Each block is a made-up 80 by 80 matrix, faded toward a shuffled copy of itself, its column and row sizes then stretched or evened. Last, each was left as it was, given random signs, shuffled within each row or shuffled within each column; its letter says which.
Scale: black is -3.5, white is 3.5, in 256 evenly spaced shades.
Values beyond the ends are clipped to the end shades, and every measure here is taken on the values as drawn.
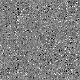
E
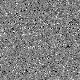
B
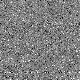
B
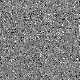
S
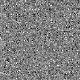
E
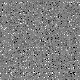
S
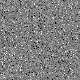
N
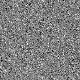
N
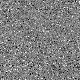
B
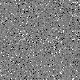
E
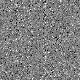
N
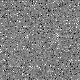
B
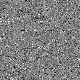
B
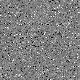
B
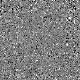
S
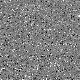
B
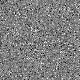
B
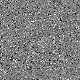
S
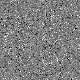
N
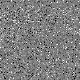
S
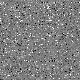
B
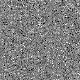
N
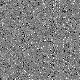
N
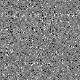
E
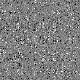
E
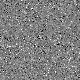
B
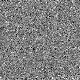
B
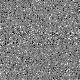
B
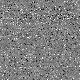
B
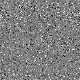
B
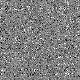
E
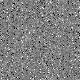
N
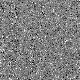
N
